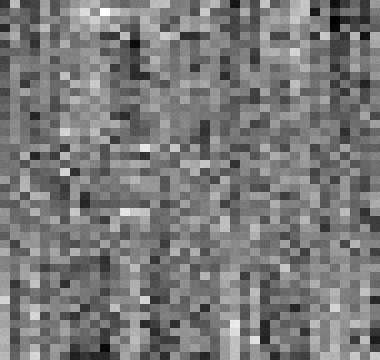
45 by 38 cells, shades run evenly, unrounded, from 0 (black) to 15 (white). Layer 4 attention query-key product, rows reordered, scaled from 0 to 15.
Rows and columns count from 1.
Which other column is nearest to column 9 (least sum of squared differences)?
30
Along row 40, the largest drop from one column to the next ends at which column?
5
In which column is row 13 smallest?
26
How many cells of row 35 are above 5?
34
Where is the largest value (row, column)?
2, 11
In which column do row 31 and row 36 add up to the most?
4
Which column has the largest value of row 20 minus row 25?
7
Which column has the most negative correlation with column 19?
18
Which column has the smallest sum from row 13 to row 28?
24
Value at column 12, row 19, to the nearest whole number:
10
